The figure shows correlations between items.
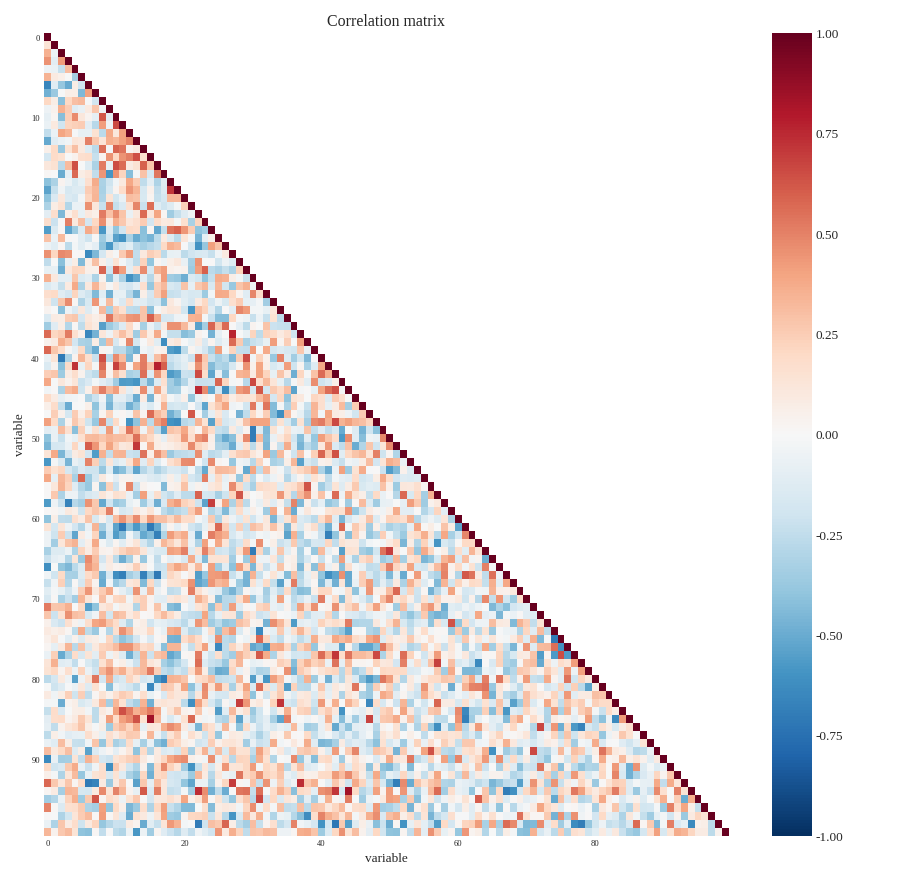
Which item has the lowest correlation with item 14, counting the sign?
67
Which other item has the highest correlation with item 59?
73
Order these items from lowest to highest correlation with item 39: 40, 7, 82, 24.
7, 24, 82, 40
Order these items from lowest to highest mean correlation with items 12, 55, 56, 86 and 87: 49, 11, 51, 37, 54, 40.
40, 54, 51, 37, 11, 49
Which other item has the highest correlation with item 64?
50
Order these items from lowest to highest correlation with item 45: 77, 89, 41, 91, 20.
41, 20, 91, 77, 89
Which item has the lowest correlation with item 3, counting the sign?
58
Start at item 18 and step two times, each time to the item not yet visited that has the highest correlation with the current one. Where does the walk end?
24
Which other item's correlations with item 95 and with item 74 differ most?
31
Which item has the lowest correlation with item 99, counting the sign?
13
